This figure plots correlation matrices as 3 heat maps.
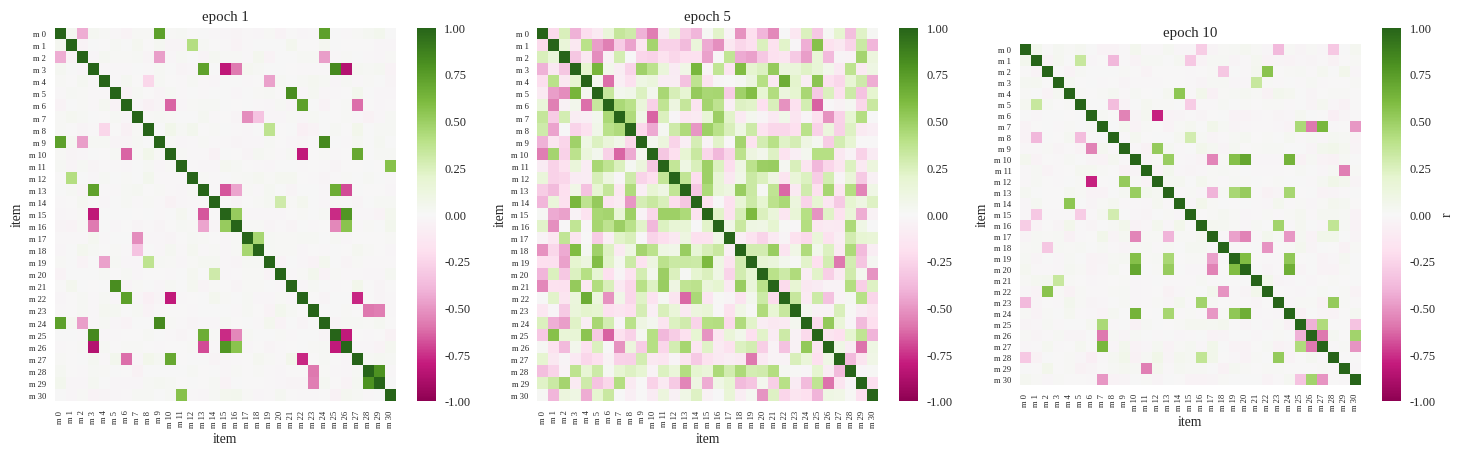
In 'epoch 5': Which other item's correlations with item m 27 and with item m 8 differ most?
m 19
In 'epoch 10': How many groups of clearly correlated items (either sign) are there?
9
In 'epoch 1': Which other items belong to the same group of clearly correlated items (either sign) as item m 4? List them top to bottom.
m 8, m 19
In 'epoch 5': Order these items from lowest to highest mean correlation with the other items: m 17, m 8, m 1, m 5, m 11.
m 1, m 17, m 8, m 11, m 5
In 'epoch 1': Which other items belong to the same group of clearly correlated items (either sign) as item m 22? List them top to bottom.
m 6, m 10, m 27
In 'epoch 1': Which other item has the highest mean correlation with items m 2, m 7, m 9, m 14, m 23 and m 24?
m 0
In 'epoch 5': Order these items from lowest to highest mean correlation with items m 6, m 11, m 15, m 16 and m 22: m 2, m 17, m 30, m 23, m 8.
m 2, m 17, m 30, m 23, m 8
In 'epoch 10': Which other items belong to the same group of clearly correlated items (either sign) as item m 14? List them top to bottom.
m 4
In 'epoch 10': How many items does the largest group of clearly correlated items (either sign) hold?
6
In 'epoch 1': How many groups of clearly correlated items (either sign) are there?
10
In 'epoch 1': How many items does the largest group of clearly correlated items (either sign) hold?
6
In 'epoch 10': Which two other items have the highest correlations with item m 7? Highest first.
m 27, m 25
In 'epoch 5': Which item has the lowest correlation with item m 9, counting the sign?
m 0
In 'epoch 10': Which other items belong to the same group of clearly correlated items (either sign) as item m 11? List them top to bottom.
m 29
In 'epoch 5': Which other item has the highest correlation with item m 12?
m 15
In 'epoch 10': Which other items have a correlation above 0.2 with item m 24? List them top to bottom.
m 10, m 13, m 19, m 20
